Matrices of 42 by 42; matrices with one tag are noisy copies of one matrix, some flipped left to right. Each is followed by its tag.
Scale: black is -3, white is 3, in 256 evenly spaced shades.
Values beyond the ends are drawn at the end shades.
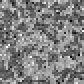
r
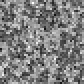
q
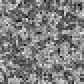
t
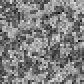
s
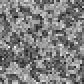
s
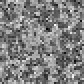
q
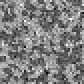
q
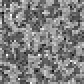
q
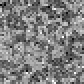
t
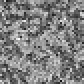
r
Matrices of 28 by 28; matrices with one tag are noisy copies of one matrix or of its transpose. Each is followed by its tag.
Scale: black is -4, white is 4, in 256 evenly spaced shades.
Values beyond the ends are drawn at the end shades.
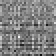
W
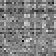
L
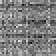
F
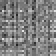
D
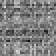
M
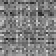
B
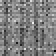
F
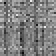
F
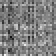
L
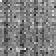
F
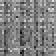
F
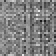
W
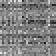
F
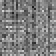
D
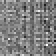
W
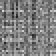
D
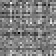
D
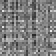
D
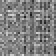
W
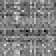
M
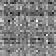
B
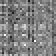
L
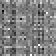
B
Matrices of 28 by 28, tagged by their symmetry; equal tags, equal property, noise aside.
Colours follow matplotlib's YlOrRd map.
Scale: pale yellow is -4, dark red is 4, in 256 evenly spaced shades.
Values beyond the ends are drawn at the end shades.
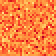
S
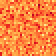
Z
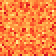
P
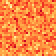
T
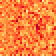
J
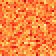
T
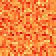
P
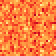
J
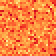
T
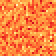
T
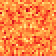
P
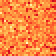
J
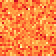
S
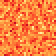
J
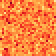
S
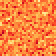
S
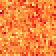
Z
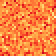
T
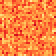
S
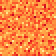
Z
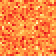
J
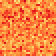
P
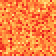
Z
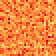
Z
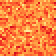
P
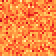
Z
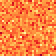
Z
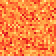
Z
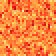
S
